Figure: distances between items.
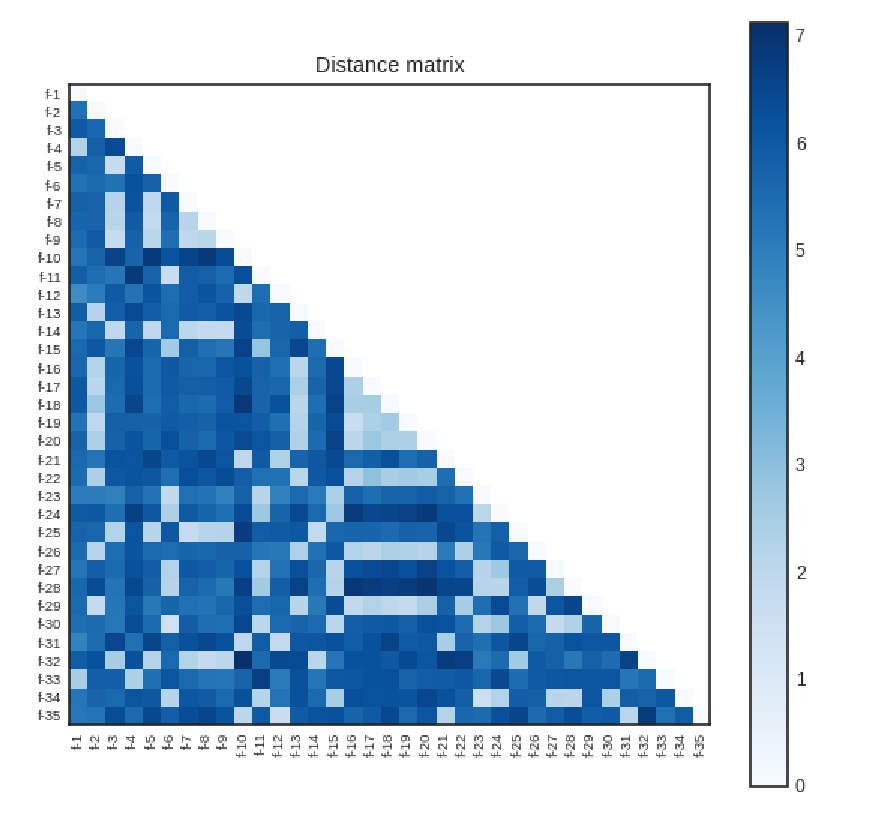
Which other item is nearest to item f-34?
f-23
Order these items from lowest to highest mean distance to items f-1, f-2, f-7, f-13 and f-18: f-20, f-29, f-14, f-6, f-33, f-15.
f-29, f-20, f-14, f-33, f-6, f-15
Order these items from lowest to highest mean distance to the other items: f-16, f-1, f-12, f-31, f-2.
f-2, f-16, f-12, f-1, f-31
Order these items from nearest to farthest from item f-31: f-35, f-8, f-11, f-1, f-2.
f-35, f-1, f-2, f-11, f-8
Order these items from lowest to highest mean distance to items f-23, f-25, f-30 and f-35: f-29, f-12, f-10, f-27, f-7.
f-27, f-12, f-7, f-10, f-29
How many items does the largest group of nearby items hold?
10
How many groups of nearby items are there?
5
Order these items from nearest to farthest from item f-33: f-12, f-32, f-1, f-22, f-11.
f-1, f-12, f-32, f-22, f-11
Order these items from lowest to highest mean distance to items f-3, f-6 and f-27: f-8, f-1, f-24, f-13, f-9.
f-24, f-9, f-8, f-1, f-13
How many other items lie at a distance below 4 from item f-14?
7
